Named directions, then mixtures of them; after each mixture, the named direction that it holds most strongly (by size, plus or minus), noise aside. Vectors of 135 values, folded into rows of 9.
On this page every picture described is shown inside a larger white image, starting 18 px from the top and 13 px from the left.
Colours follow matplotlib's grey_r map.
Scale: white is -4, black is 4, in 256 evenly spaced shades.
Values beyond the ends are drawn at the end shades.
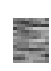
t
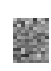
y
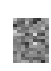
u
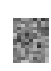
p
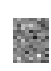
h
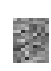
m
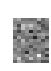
h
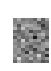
h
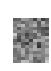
p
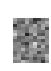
u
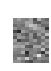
m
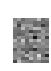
h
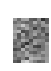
m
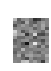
u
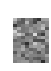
u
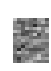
t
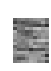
t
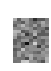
p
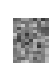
p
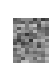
p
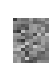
m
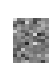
u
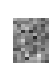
m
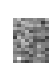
h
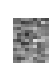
p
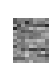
t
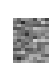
t
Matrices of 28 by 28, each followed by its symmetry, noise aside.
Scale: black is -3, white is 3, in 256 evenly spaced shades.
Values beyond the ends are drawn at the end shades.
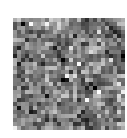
symmetric across the other diagonal.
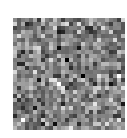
symmetric across the other diagonal.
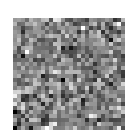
symmetric across the other diagonal.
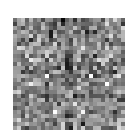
mirrored left to right.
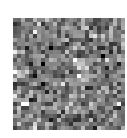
no symmetry.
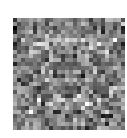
mirrored left to right.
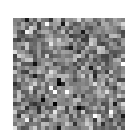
symmetric across the other diagonal.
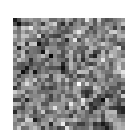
symmetric.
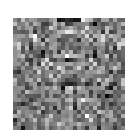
mirrored left to right.
